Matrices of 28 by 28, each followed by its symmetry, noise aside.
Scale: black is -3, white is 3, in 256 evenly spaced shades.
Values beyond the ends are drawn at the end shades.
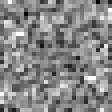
same after a half turn.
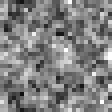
mirrored top to bottom.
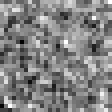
symmetric across the other diagonal.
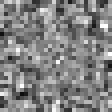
symmetric.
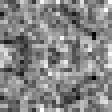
mirrored top to bottom.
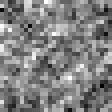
symmetric.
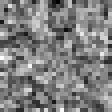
antisymmetric.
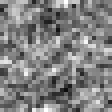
same after a half turn.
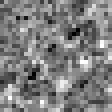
symmetric.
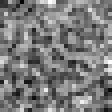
symmetric across the other diagonal.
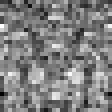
mirrored left to right.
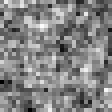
symmetric across the other diagonal.
